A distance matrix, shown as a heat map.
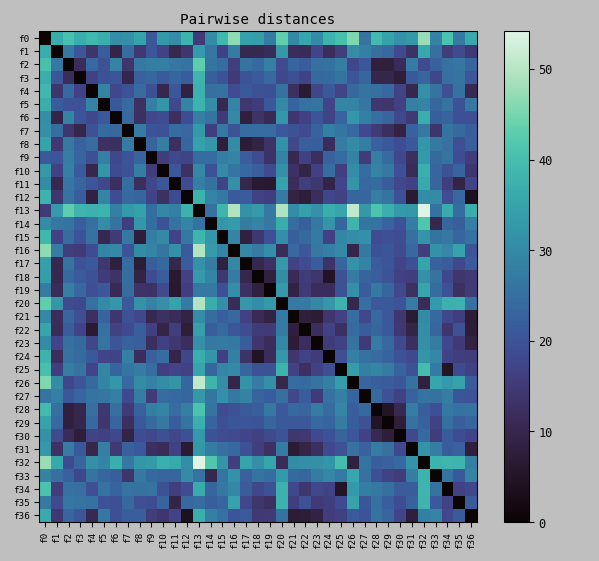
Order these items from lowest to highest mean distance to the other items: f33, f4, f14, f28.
f4, f28, f33, f14
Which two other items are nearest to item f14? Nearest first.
f33, f7
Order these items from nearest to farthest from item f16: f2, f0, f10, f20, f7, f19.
f20, f2, f7, f10, f19, f0
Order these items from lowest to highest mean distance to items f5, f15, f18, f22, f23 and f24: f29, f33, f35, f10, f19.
f19, f35, f29, f10, f33
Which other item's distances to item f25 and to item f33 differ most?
f34
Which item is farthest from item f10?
f32
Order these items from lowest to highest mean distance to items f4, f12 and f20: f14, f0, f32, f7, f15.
f7, f32, f15, f14, f0
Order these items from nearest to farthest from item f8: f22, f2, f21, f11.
f11, f21, f22, f2
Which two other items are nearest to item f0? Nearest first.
f13, f9
